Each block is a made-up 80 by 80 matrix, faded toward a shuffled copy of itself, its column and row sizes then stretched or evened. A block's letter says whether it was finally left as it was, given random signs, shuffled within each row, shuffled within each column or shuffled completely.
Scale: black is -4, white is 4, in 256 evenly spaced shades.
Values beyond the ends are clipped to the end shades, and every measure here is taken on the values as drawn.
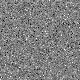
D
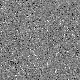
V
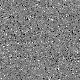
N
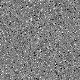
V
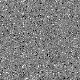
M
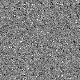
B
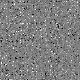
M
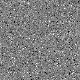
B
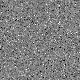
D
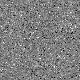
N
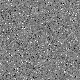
D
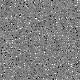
M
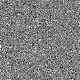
V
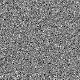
B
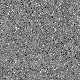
D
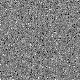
V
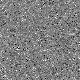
V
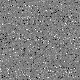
N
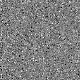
M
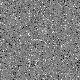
V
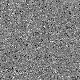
N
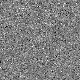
N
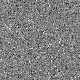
D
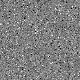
V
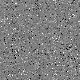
B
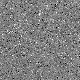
N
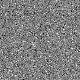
B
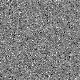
V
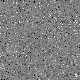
N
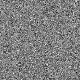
V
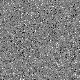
V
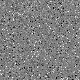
V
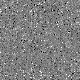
M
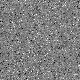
D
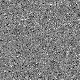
N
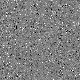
V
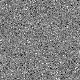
N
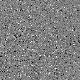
M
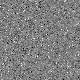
D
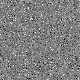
N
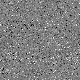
N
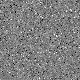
D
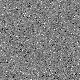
D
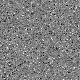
D
